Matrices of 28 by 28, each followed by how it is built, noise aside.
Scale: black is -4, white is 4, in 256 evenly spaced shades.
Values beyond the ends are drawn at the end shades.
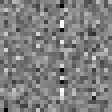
uneven columns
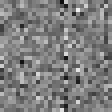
uneven columns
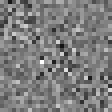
block diagonal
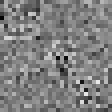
block diagonal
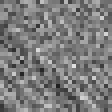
Toeplitz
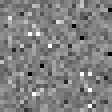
sparse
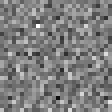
repeating columns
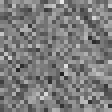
Toeplitz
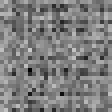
blocks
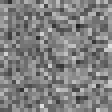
repeating rows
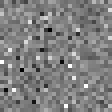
sparse
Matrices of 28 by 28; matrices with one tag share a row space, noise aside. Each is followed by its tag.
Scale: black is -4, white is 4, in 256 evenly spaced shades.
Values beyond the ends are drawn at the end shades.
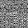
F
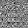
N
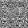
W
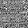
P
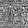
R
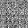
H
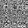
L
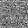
P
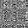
L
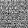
H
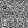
W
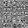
L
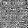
P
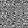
N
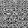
F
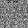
F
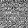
H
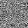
P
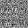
H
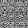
W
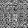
F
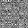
H
